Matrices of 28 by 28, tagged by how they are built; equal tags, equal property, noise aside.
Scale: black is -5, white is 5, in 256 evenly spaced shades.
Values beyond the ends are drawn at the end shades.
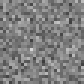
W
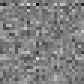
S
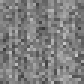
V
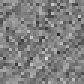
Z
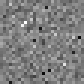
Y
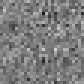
S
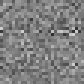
S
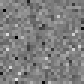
Y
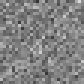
Z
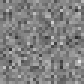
S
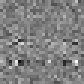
S
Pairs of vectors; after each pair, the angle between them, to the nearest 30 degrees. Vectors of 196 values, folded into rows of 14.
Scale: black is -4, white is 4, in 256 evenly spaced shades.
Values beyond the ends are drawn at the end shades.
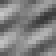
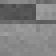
90 degrees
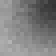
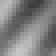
60 degrees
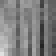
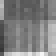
120 degrees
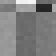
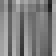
60 degrees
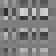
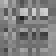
30 degrees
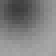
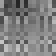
60 degrees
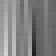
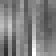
120 degrees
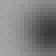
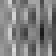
60 degrees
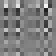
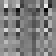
30 degrees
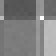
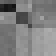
60 degrees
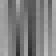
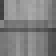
120 degrees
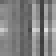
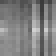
30 degrees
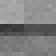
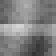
120 degrees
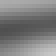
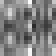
60 degrees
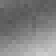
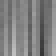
90 degrees
